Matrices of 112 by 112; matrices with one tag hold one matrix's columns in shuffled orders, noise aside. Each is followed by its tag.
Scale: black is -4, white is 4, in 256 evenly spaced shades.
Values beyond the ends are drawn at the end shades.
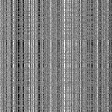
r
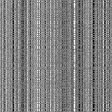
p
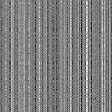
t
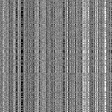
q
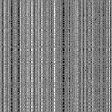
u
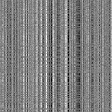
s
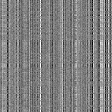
r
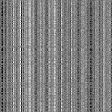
u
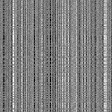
s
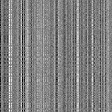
s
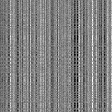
s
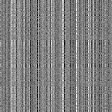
r
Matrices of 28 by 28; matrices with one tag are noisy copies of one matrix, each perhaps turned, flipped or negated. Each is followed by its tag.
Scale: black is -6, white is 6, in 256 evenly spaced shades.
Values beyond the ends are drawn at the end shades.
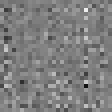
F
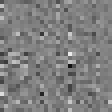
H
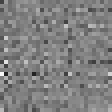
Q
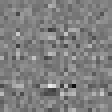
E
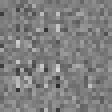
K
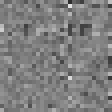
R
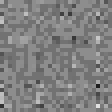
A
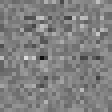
K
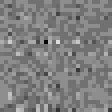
H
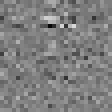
E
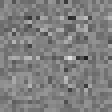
K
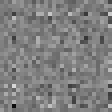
A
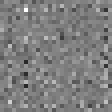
F
